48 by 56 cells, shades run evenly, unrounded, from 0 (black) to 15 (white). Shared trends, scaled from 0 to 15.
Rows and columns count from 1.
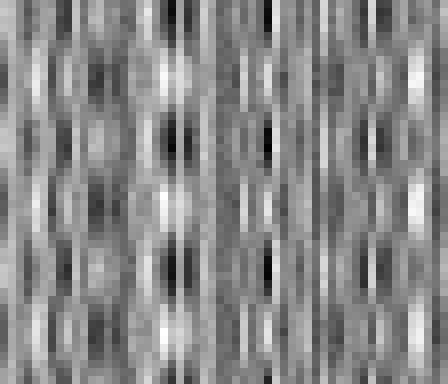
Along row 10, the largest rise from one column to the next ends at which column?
52
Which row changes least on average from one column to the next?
23
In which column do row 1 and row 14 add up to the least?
22
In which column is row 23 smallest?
40
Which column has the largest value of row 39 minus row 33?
34
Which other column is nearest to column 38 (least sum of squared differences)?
17
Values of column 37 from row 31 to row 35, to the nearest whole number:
8 9 9 8 8
